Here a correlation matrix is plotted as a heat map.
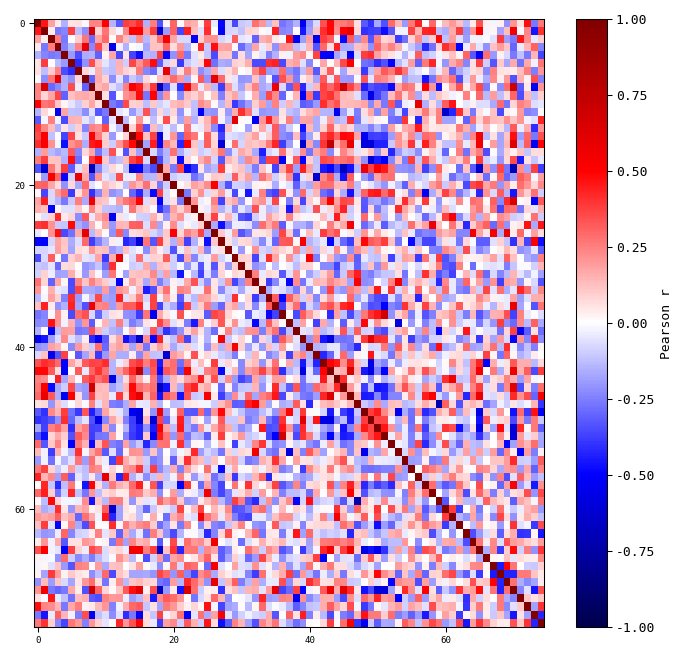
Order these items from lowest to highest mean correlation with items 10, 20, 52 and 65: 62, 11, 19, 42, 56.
11, 62, 19, 56, 42
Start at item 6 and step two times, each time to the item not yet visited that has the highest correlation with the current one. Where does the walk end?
2
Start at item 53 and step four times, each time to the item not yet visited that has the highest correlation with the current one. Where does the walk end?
57
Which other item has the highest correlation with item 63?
38
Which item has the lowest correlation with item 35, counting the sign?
51
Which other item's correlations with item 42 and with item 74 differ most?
66
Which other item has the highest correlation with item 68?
50
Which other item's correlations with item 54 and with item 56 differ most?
12
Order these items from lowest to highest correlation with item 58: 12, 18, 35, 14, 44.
18, 44, 12, 35, 14
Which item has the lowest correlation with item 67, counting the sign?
68
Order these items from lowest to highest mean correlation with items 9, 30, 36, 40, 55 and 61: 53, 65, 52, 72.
52, 65, 72, 53
